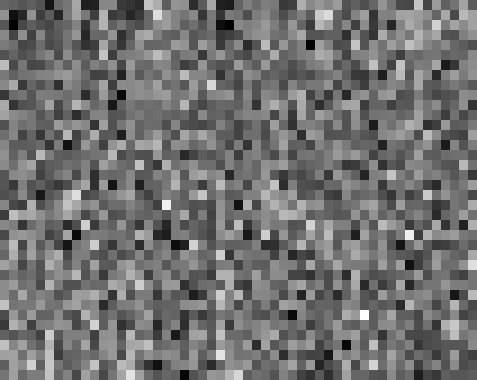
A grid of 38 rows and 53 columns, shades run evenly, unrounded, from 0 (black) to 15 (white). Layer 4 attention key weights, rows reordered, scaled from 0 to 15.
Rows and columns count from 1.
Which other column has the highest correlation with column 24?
18
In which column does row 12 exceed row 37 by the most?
36
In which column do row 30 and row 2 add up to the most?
53
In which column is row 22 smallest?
49
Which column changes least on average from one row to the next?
15
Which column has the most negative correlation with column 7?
12
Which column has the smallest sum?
5
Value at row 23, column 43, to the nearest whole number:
11
